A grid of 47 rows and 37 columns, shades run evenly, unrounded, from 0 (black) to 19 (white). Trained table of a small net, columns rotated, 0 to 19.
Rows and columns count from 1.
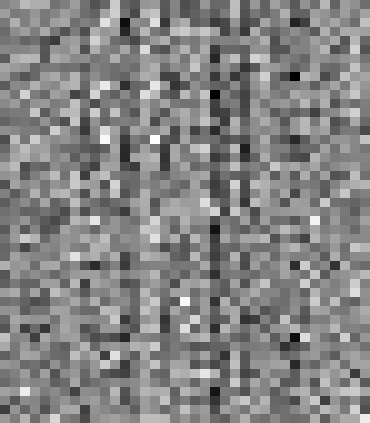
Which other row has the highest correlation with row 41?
3
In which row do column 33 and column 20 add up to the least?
45
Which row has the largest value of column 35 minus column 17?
9
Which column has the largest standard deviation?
30
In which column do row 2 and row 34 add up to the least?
22
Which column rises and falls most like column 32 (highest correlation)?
25
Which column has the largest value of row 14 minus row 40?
33
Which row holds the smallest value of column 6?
5
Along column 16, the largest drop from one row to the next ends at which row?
17
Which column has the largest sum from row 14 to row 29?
15
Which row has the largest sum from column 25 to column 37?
44
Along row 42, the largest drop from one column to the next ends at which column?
36
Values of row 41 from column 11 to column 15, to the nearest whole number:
15 11 4 9 11
